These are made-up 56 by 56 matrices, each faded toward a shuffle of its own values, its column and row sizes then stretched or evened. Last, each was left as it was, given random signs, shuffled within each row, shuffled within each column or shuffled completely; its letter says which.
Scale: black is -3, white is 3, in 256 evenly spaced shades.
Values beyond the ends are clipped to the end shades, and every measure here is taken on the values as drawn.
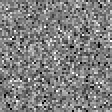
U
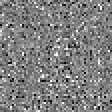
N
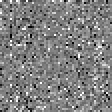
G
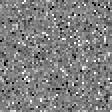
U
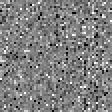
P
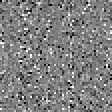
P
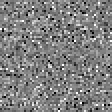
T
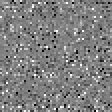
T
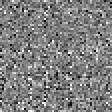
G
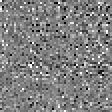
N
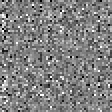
G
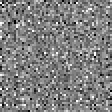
N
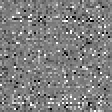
N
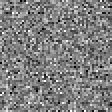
T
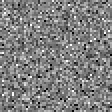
U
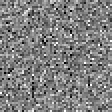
P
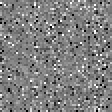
P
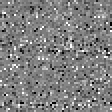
T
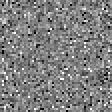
P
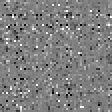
G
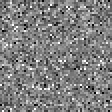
T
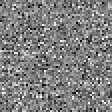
T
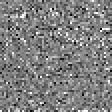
T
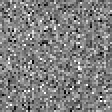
P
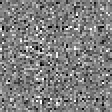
G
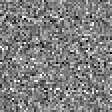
T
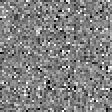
G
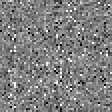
P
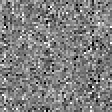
P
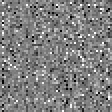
P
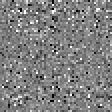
G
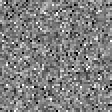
U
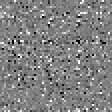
G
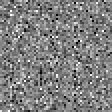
P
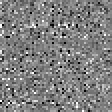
N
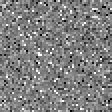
U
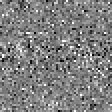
T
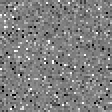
U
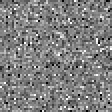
T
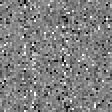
P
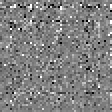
G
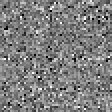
G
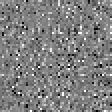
N
